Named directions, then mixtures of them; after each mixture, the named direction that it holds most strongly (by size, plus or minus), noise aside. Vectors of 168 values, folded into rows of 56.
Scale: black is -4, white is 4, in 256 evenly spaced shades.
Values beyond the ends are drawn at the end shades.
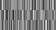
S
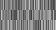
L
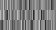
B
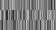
S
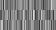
B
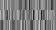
B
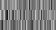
B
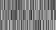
L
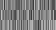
L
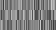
L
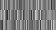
B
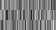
B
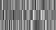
S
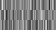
S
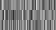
S
